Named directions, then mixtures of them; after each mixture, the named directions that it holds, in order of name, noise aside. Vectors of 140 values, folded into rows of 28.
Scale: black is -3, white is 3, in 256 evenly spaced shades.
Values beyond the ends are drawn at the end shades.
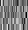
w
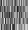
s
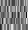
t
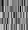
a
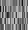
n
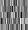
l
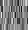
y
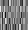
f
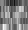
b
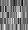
a, b, n.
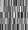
a, f, l.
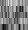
b.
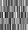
a, f, s.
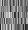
s, t.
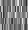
w, y.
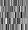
f, l, y.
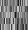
s, y.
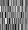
f.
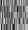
s.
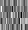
l.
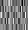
a, n.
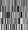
a, l, s.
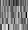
b, t, w.
